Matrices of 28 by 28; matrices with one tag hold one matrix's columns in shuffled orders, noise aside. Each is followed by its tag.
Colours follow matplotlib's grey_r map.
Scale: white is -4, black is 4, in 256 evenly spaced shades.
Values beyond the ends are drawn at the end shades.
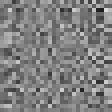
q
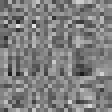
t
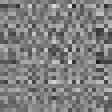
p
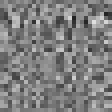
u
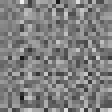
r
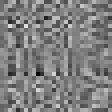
t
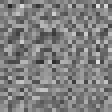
p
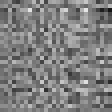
q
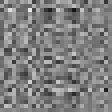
q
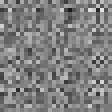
q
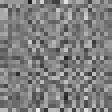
r
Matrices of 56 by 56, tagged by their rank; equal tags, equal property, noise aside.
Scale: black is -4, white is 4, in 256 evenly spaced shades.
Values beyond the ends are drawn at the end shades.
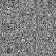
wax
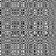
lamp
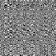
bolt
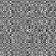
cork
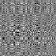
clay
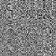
bolt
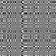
lamp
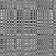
lamp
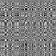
lamp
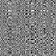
clay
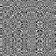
clay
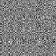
bolt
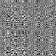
clay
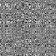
bolt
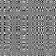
lamp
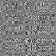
bolt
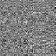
wax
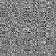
bolt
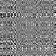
cork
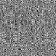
wax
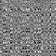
cork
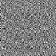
bolt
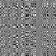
cork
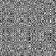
bolt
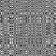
cork
